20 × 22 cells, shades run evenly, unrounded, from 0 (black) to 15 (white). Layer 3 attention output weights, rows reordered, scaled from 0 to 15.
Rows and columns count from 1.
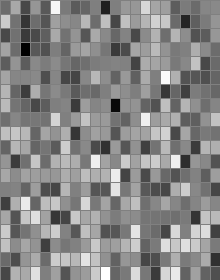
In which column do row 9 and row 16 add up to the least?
20
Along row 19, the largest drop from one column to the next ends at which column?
22
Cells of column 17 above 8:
13
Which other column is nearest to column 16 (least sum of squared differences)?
15
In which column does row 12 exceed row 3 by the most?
4
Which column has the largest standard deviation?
3
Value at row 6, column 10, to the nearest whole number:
11
